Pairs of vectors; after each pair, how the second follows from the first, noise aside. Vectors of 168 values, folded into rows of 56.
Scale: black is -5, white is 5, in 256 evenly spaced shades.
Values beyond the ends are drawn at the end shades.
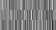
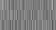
shrunk.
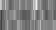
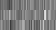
wrapped around, partly zeroed.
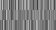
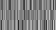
reversed.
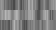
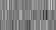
wrapped around, negated, partly zeroed.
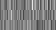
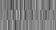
wrapped around, partly zeroed.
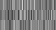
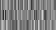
shuffled.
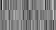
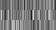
shuffled.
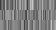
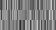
wrapped around, negated.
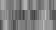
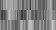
reversed.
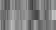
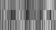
wrapped around, negated.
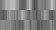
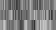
reversed.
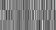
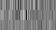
wrapped around, negated, partly zeroed.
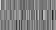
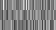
wrapped around, negated.
